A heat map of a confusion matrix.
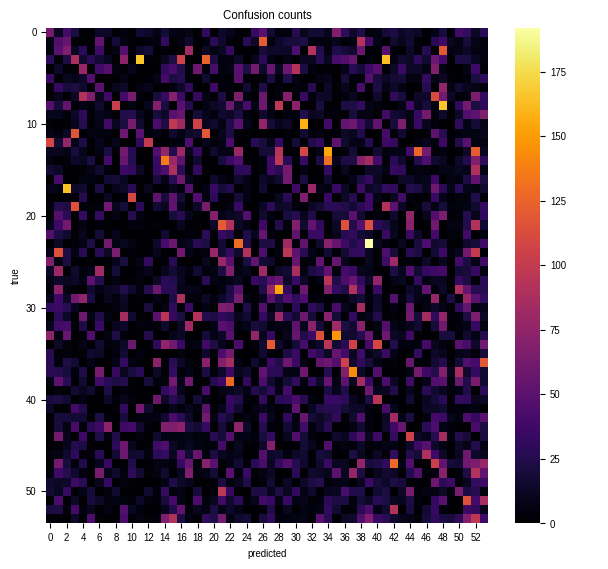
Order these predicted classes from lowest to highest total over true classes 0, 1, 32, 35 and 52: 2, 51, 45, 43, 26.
43, 45, 51, 2, 26
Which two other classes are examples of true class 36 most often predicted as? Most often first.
53, 22
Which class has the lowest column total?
49
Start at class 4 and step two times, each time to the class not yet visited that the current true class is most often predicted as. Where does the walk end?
38
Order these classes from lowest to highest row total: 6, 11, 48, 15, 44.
6, 11, 15, 44, 48
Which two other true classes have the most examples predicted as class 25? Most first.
33, 4
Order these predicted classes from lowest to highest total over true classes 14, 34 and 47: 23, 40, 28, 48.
48, 23, 28, 40
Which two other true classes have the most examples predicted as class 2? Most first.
17, 12
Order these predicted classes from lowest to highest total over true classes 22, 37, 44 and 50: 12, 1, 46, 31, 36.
12, 46, 31, 1, 36
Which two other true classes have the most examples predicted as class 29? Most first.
24, 23
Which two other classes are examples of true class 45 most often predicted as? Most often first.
27, 9
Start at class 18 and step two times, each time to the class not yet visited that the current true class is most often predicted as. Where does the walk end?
31
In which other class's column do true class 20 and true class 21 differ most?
39
